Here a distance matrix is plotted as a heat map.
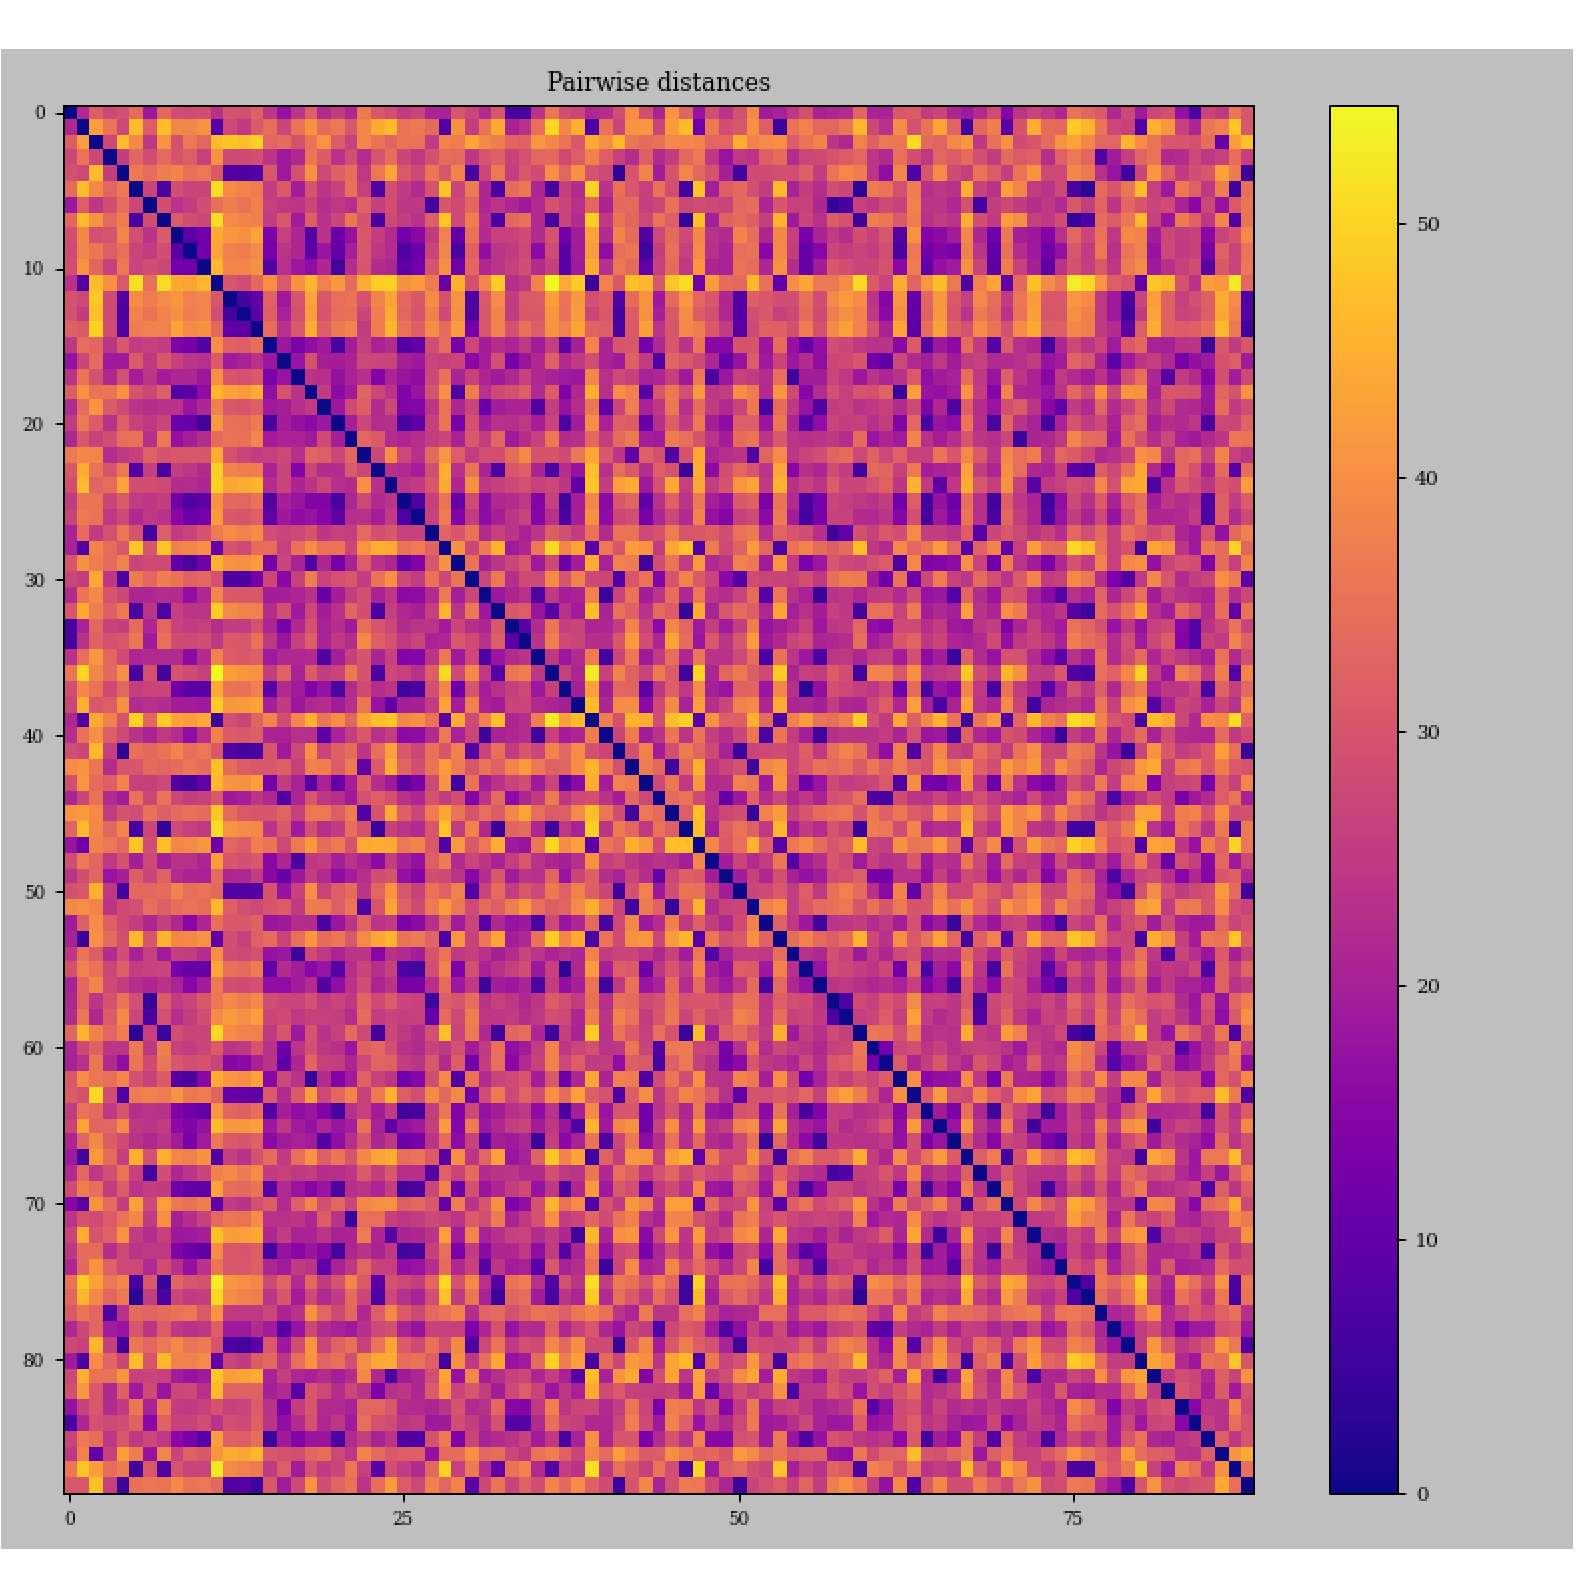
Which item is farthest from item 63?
2
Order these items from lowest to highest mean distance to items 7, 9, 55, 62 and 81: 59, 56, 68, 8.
8, 56, 59, 68
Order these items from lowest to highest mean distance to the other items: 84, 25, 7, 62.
25, 84, 62, 7
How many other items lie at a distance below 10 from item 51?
3
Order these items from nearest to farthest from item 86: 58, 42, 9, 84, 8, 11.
58, 84, 8, 9, 42, 11
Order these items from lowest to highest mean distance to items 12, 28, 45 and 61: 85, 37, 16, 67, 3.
16, 67, 3, 85, 37
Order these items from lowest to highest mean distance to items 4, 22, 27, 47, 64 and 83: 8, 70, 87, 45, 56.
56, 70, 8, 45, 87
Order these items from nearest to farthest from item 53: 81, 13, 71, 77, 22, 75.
13, 71, 77, 22, 81, 75
